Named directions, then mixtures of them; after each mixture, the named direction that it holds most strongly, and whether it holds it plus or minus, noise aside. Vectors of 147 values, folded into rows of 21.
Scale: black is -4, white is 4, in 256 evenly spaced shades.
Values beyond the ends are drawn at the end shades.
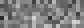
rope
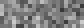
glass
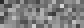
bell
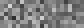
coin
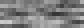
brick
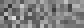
coin, minus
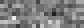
brick, plus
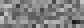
bell, minus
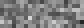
glass, minus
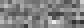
brick, plus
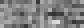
brick, plus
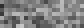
glass, minus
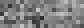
coin, minus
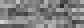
brick, plus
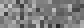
coin, plus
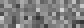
glass, minus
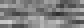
brick, plus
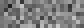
coin, minus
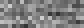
brick, plus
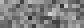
bell, minus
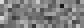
bell, minus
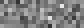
bell, plus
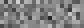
rope, plus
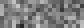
glass, plus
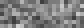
glass, minus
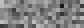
bell, minus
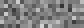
coin, minus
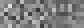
coin, plus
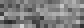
brick, minus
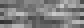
brick, minus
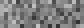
rope, minus
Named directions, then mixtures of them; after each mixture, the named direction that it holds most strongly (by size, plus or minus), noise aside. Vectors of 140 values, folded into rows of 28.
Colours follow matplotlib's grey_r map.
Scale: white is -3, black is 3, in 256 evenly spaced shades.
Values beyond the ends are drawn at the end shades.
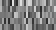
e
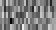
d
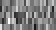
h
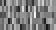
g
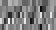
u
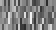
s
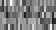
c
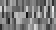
h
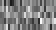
c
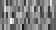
d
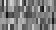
c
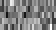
c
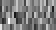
h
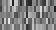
e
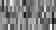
c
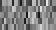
e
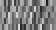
s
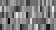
h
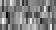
c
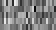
e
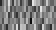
s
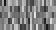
g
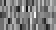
g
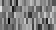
e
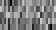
c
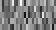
e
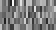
e
